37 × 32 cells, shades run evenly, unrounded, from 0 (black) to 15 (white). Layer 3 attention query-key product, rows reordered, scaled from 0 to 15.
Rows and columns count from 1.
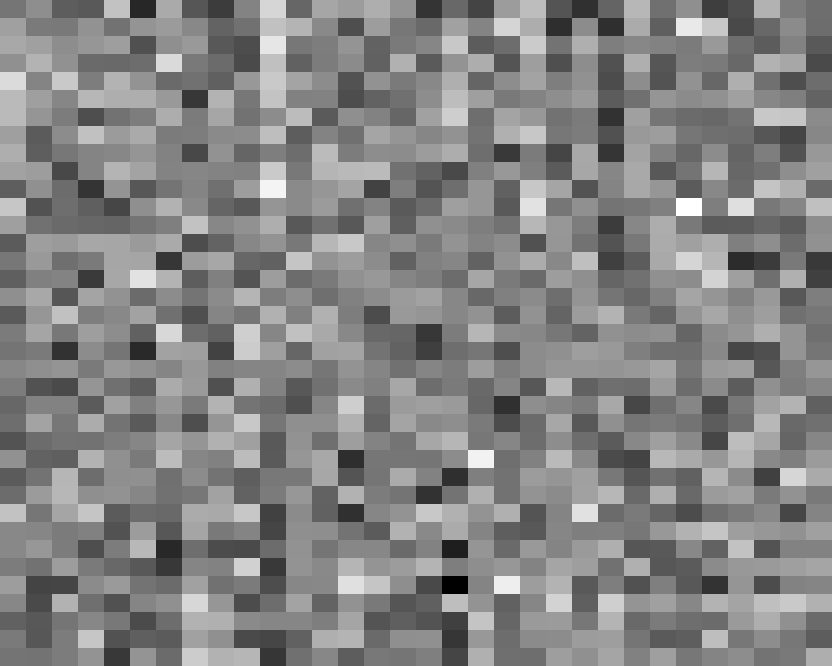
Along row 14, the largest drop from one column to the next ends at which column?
8
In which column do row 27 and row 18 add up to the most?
3
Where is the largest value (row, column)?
12, 27
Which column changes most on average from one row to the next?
10
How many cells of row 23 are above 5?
28
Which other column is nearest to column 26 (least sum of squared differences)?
22
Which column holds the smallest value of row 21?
30
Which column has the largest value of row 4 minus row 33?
18
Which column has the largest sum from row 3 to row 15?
11
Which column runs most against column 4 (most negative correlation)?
31
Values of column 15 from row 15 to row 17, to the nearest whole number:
8 9 8
